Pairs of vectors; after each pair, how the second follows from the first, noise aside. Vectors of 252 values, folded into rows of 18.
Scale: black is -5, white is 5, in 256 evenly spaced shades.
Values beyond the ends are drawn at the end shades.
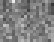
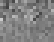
wrapped around, partly zeroed.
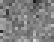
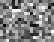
wrapped around, negated, scaled up.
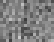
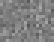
wrapped around, negated, shrunk.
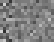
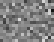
reversed, negated.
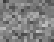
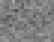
reversed, negated, shrunk.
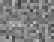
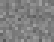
reversed, negated, shrunk.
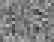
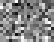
wrapped around, negated, scaled up.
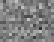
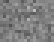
wrapped around, negated, shrunk.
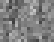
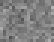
wrapped around, negated, shrunk.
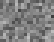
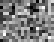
wrapped around, negated, scaled up.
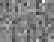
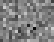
wrapped around, negated.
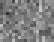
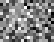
wrapped around, negated, scaled up.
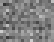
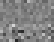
wrapped around, partly zeroed.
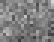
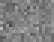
wrapped around, negated, shrunk.
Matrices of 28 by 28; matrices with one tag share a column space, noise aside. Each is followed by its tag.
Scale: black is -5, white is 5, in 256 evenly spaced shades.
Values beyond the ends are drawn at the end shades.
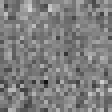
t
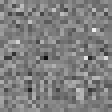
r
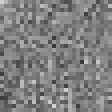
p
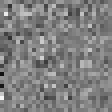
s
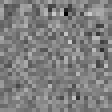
s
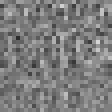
s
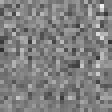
s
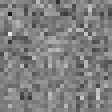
s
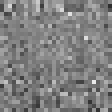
t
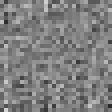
p
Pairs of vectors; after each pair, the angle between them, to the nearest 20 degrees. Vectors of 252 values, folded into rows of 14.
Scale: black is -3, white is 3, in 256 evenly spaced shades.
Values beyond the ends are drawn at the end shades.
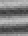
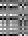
100 degrees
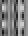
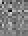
80 degrees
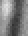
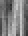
140 degrees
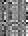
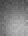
80 degrees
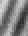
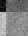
120 degrees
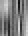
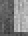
80 degrees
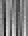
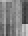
120 degrees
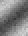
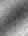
20 degrees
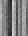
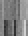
80 degrees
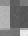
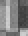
40 degrees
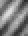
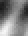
100 degrees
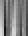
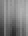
120 degrees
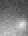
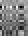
120 degrees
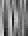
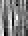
20 degrees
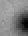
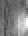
160 degrees
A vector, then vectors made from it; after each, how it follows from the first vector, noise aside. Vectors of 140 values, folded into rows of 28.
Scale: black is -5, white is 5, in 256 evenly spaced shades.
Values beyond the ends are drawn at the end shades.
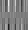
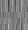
negated, shrunk.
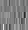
wrapped around, partly zeroed.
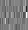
wrapped around, partly zeroed.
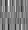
copied.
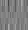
negated, shrunk.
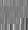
wrapped around, partly zeroed.
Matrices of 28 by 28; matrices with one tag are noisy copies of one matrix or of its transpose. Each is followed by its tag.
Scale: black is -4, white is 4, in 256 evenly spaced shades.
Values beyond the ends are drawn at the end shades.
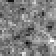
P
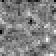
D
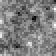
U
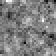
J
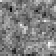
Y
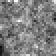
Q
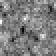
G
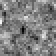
G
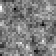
J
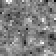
J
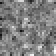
D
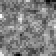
Q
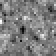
G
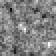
Y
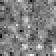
D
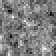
Y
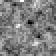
G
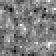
Y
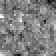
Q
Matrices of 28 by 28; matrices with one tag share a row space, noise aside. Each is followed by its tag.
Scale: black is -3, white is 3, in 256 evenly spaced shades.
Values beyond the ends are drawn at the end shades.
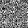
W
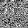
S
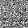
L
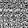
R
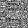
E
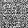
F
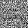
F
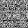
F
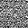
R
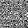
R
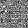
E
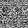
W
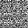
R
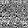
W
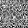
L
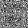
F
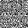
R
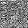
E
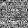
E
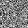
W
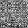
E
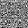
E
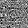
E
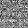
L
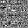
E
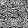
E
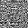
E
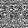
L
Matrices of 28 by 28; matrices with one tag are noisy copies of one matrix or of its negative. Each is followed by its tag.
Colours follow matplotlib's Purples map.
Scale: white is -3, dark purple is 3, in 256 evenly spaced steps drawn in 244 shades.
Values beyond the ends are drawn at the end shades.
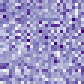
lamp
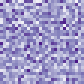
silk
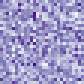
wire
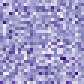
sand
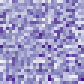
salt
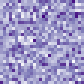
wire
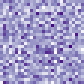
sand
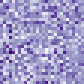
sand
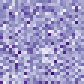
sand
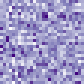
wire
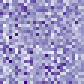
sand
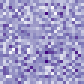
sand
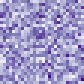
salt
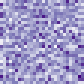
salt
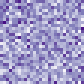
lamp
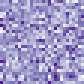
salt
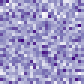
wire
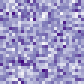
wire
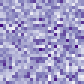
salt
